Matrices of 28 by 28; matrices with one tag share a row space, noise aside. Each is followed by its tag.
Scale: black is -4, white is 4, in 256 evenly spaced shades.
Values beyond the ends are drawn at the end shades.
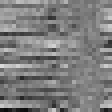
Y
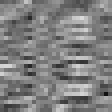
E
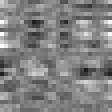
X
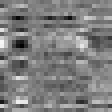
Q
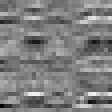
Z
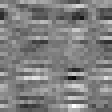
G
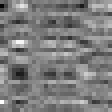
Q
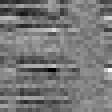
Y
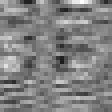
E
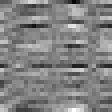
G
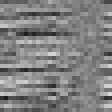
Y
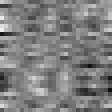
X
